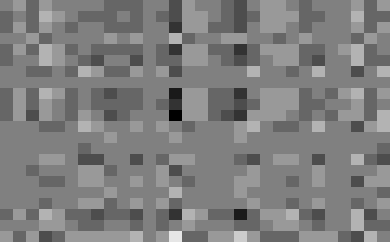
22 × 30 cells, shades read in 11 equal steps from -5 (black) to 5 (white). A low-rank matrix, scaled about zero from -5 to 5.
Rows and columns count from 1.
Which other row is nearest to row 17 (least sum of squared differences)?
12
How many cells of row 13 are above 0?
3
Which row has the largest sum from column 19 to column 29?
22
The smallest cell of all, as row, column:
11, 14
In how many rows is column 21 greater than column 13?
11
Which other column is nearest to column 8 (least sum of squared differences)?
25
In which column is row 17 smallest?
28
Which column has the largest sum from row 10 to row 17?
30
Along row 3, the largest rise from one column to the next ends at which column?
15
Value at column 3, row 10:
-1
